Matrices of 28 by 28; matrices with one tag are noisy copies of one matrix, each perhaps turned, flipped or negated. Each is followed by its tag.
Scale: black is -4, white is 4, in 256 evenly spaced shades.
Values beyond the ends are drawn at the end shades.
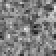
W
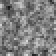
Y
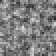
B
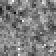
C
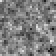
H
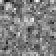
W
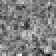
W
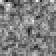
W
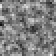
B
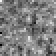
H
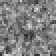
W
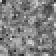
Y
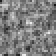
B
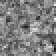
W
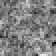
C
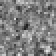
W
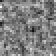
B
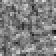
B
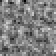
B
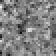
W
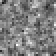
Y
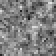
H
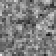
H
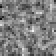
B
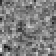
W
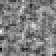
B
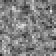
B
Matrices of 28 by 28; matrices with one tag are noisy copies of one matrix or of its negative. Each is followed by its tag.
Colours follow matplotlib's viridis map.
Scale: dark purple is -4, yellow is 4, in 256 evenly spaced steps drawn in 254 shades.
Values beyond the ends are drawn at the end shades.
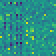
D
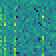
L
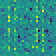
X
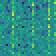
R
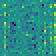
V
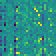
L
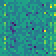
V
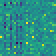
D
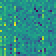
L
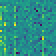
L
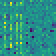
D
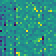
L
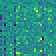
L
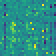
V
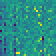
L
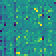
L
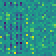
D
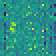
V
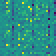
R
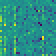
L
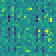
X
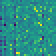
L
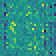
V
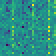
R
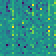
R
